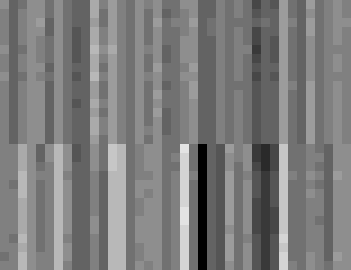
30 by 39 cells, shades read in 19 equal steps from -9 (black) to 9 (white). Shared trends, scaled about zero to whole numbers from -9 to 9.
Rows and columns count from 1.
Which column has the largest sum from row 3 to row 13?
11
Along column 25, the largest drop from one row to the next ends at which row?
17
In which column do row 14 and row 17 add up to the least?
23
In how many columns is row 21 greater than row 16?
15
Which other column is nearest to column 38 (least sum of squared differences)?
4
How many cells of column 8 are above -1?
14
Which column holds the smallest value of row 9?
29
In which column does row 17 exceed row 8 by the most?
21
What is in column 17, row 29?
1
